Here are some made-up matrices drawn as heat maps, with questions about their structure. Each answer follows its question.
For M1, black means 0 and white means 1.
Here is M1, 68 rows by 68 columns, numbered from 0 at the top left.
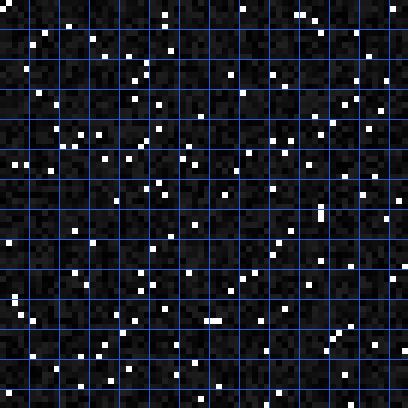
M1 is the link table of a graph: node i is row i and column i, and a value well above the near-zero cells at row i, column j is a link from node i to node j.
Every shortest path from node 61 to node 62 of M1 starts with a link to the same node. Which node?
node 9
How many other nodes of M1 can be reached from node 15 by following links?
6
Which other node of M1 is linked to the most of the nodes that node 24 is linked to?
node 45
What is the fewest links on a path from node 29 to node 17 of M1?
2
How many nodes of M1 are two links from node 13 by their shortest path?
4
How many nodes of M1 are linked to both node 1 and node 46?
2
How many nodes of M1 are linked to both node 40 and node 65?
2
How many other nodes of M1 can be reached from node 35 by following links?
11
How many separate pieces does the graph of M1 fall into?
10
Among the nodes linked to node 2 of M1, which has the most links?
node 27
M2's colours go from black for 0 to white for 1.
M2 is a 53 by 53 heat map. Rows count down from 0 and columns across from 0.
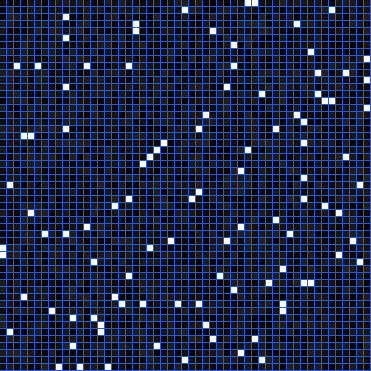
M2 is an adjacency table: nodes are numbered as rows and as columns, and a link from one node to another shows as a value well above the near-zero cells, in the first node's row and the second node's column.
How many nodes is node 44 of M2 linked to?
2
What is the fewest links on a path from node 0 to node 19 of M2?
5
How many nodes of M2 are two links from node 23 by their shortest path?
1
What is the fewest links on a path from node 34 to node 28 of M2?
5
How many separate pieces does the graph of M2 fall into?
3
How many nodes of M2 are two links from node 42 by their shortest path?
2
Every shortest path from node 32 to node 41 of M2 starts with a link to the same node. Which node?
node 12
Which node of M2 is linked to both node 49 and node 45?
node 10
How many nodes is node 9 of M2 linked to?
5
